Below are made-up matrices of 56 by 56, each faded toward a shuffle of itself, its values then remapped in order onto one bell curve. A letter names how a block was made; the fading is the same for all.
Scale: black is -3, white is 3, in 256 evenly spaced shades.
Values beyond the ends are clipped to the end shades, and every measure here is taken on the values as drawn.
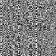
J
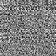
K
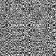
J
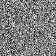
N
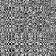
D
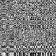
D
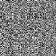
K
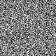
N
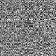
K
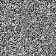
N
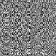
J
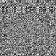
K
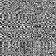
D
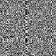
J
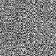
J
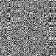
J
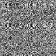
K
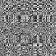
D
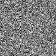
N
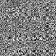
K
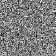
N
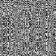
J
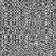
D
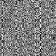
J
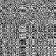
D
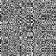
J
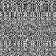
D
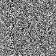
N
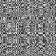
D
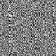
J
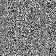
N
